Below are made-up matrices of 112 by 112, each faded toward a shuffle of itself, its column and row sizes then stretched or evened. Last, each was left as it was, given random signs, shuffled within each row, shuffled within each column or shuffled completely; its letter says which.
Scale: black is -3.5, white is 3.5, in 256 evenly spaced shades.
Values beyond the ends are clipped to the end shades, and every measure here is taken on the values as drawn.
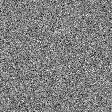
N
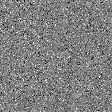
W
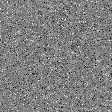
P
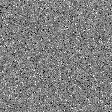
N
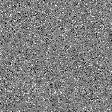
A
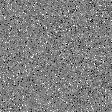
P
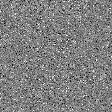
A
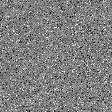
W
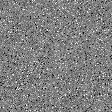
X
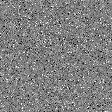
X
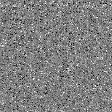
A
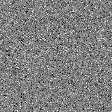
P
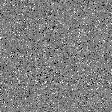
A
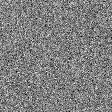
N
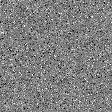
X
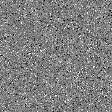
P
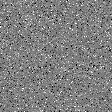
X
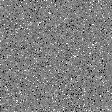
A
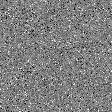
X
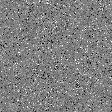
P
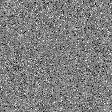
P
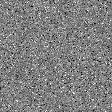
X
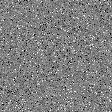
X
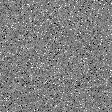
N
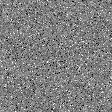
N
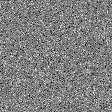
N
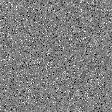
A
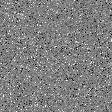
X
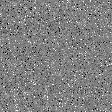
W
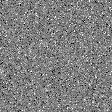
N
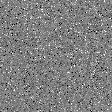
P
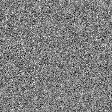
W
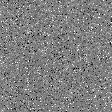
P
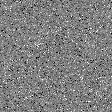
N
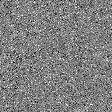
P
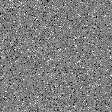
W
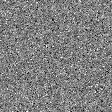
N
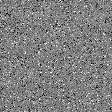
X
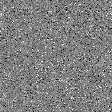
W
